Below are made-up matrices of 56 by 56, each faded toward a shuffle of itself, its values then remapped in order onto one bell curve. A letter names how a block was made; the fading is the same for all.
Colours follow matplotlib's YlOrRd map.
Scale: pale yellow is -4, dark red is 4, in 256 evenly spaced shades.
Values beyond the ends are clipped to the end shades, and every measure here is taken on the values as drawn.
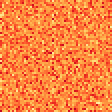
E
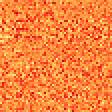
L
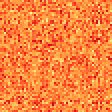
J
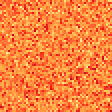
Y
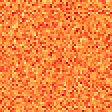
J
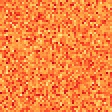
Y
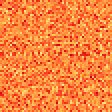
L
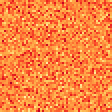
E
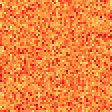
Y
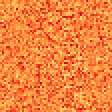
E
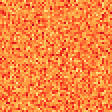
E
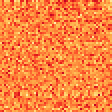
J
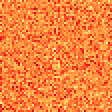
Y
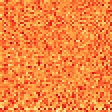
J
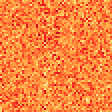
Y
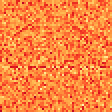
L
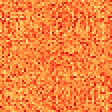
J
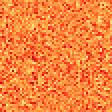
E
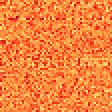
L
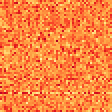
J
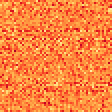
J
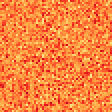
Y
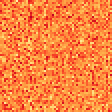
E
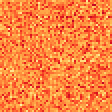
L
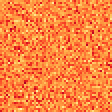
J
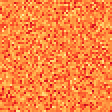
E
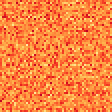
J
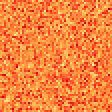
Y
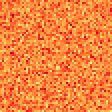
Y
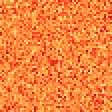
Y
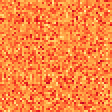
L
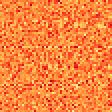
J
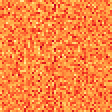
E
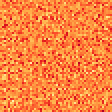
J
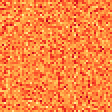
E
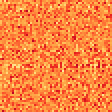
J
